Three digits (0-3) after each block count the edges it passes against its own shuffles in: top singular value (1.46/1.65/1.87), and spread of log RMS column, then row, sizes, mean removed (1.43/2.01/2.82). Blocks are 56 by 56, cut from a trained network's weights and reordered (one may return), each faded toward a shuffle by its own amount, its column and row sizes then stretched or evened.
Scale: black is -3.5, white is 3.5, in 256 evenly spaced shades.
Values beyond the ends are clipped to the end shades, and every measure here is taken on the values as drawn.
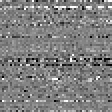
2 0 3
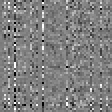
3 3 1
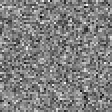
1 0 0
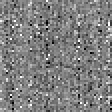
0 2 0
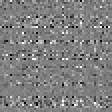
2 2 3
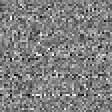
1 0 2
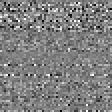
1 0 3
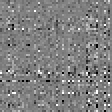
2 3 2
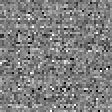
0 1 1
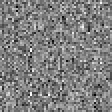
1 1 0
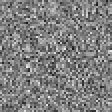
2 0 0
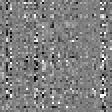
2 3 2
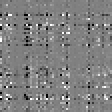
2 3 3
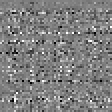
0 2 3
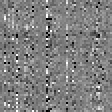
1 3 0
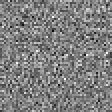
1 0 0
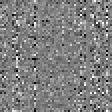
0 3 1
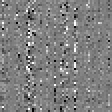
0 3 0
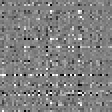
3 2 3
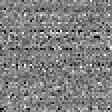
1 0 2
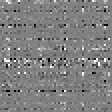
1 2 3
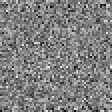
1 0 1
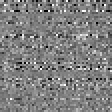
2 0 3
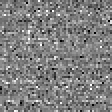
0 0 1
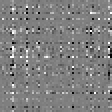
2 3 3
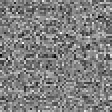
2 0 1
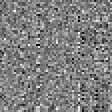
2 2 0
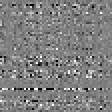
2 2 3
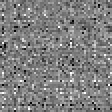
0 2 1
